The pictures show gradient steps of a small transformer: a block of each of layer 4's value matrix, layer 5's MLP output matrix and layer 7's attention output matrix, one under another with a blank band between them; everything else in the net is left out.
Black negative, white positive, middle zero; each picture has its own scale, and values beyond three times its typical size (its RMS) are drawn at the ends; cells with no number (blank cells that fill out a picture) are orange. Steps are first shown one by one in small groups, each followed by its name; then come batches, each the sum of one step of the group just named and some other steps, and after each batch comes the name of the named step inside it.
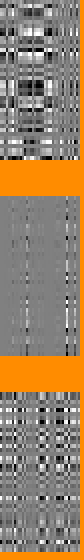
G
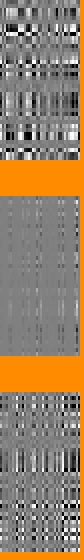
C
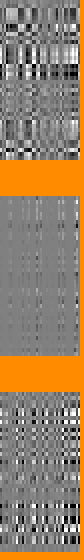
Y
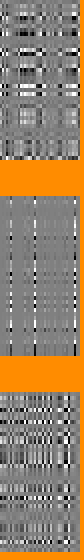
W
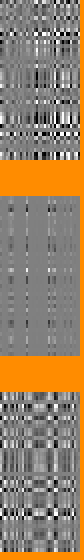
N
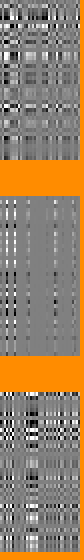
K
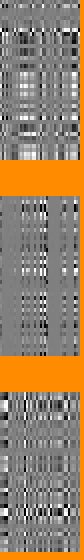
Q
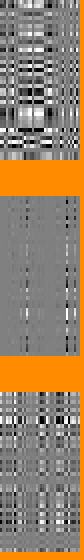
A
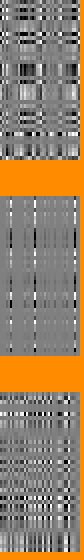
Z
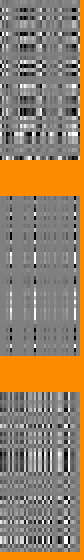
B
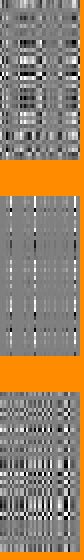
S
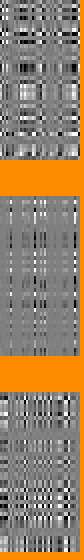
Z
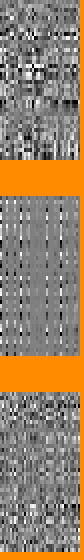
C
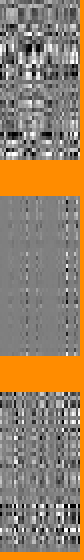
Y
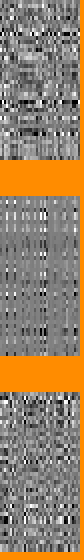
G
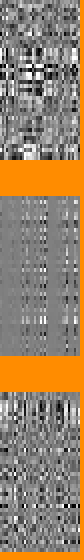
Y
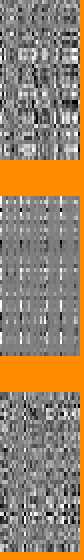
N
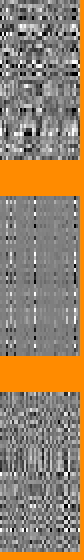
B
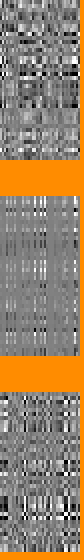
S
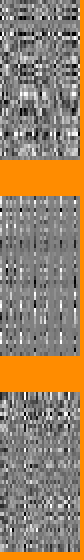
Z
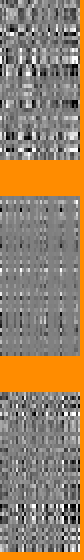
C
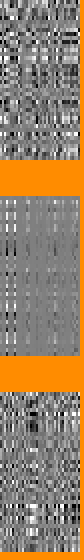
N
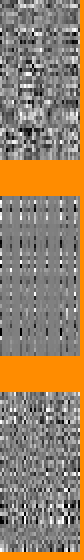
A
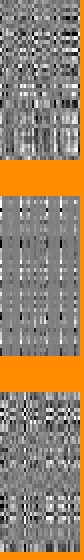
W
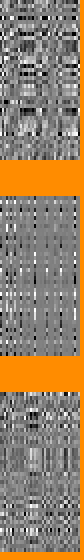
B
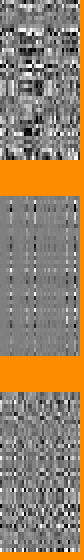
N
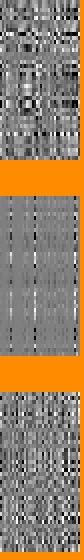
B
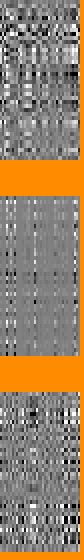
Y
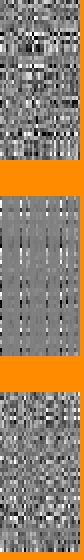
N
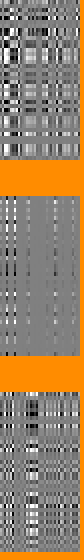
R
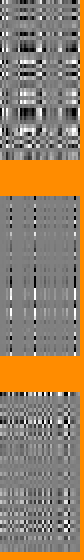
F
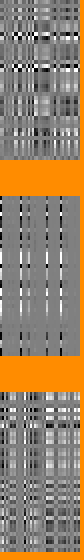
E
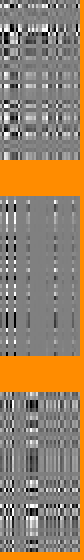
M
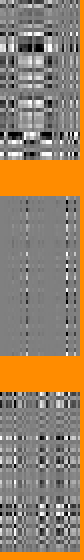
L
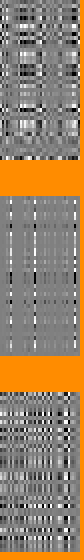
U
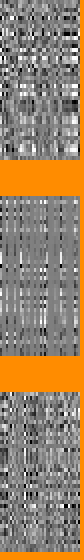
E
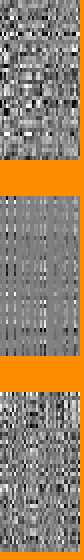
R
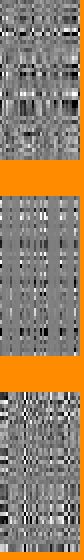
F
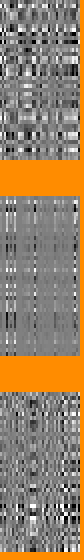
M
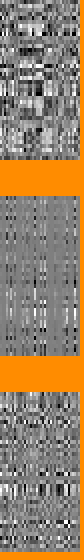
F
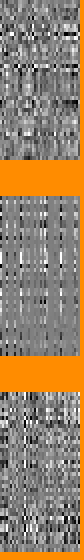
E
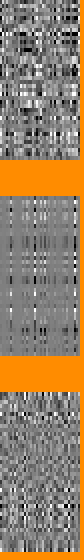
F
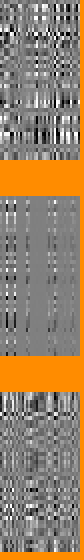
M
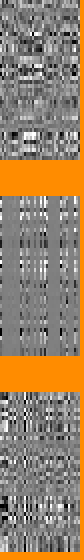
L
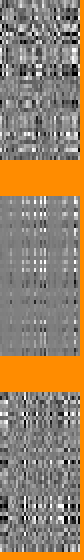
U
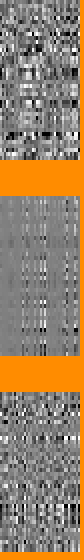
L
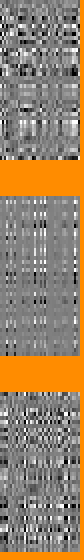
U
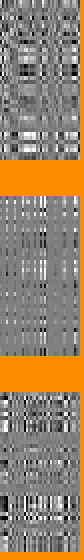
R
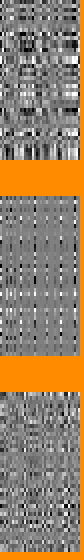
F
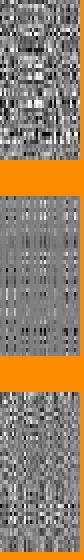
L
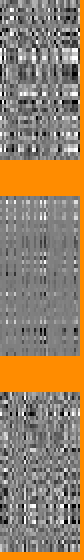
R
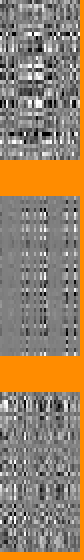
L
